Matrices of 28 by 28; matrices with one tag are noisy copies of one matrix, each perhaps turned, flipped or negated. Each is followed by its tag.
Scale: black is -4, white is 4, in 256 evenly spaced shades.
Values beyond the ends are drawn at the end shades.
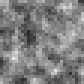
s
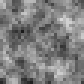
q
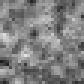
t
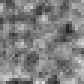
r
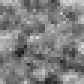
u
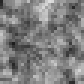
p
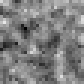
t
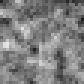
t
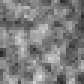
t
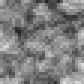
u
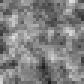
p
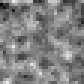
r
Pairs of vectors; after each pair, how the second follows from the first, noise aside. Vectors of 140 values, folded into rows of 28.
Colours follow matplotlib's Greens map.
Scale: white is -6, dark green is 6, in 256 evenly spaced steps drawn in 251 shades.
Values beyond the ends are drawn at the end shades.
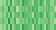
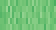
wrapped around, negated, shrunk.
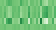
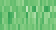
reversed, partly zeroed.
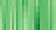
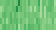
reversed, partly zeroed.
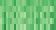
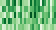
reversed, negated, scaled up.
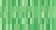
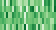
reversed, negated, scaled up.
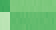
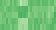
wrapped around, shrunk.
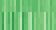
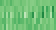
reversed, partly zeroed.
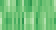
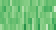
reversed, partly zeroed.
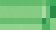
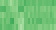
wrapped around, negated, shrunk.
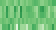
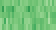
wrapped around, negated, shrunk.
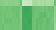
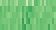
partly zeroed.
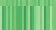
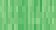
wrapped around, negated, shrunk.
